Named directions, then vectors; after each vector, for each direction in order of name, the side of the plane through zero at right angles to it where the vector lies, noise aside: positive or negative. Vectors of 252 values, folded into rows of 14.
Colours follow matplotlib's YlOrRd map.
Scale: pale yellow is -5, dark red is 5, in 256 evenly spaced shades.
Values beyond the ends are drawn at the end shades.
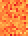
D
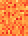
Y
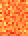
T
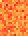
positive, negative, positive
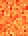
positive, negative, negative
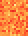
negative, negative, negative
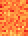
negative, negative, negative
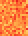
positive, positive, negative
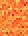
negative, positive, positive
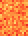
negative, positive, negative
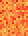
negative, positive, negative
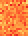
positive, positive, negative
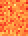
negative, negative, negative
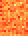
negative, negative, negative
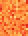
negative, negative, positive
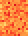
positive, positive, positive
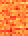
positive, positive, negative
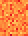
positive, negative, negative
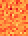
positive, negative, negative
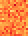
positive, positive, positive
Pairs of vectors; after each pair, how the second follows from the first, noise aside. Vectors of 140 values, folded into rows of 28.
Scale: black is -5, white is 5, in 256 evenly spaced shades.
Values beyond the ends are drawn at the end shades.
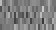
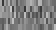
reversed.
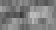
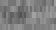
reversed, negated, shrunk.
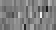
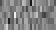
reversed.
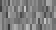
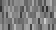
copied.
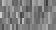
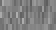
shrunk.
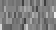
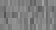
wrapped around, negated, shrunk.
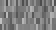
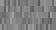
reversed, negated, shrunk.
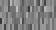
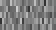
copied.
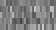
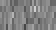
partly zeroed.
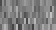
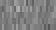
wrapped around, negated, shrunk.
